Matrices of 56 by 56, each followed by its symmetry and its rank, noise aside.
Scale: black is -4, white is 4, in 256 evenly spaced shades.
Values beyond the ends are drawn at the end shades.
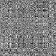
antisymmetric, rank six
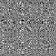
antisymmetric, rank six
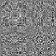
symmetric, rank five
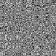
antisymmetric, rank six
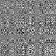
no symmetry, rank five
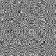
symmetric, rank six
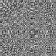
symmetric, rank six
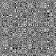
symmetric, rank six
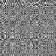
no symmetry, rank five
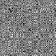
symmetric, rank five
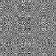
no symmetry, rank five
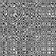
symmetric, rank five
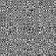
symmetric, rank six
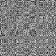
symmetric, rank five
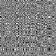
no symmetry, rank five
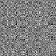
no symmetry, rank five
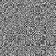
symmetric, rank six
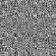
antisymmetric, rank six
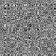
symmetric, rank five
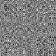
no symmetry, rank five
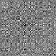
symmetric, rank five
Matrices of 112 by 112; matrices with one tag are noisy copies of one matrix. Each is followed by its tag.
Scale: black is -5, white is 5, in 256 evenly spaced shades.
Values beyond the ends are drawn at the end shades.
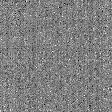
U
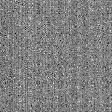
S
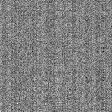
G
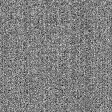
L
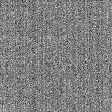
U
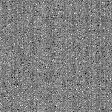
G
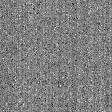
S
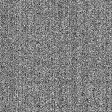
S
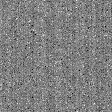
G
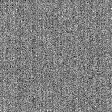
U
